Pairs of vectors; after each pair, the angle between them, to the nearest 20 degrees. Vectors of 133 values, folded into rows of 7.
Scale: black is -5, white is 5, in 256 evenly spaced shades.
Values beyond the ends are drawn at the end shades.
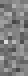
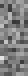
40 degrees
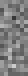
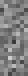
40 degrees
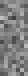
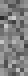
160 degrees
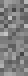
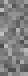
80 degrees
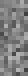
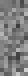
160 degrees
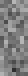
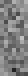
20 degrees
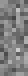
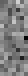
120 degrees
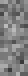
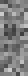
140 degrees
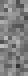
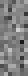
100 degrees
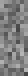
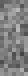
160 degrees
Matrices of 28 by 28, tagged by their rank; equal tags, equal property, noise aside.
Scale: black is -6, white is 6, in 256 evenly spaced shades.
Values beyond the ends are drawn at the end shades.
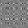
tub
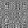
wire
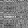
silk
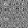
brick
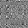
wire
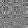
silk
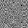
wire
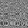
silk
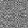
wire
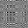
tub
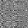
brick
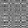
tub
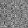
wire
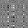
tub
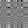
tub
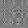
silk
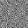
brick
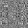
wire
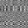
tub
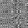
wire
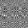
silk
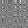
silk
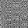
wire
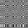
tub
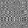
silk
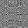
brick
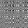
silk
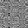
wire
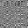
silk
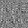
wire
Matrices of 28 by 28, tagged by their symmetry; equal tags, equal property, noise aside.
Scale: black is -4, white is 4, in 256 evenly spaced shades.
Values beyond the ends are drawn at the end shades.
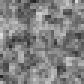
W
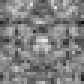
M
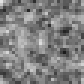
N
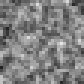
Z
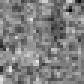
W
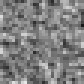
W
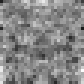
M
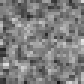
Z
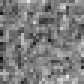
Z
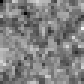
Z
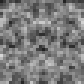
M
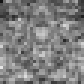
M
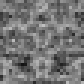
M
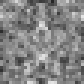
M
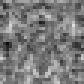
M
